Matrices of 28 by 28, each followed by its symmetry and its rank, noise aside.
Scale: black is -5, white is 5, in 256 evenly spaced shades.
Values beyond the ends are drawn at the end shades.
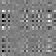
no symmetry, rank one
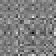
symmetric, rank two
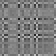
symmetric, rank one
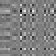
no symmetry, rank one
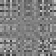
antisymmetric, rank two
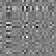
antisymmetric, rank two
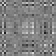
symmetric, rank one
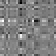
antisymmetric, rank two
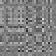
no symmetry, rank two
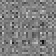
no symmetry, rank three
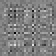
no symmetry, rank two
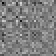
symmetric, rank three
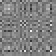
symmetric, rank two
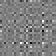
symmetric, rank two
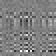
no symmetry, rank one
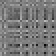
symmetric, rank one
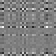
no symmetry, rank one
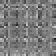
no symmetry, rank two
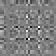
antisymmetric, rank two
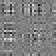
antisymmetric, rank two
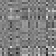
no symmetry, rank two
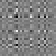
symmetric, rank one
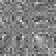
symmetric, rank three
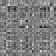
no symmetry, rank three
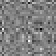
antisymmetric, rank two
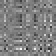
no symmetry, rank two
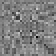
symmetric, rank three
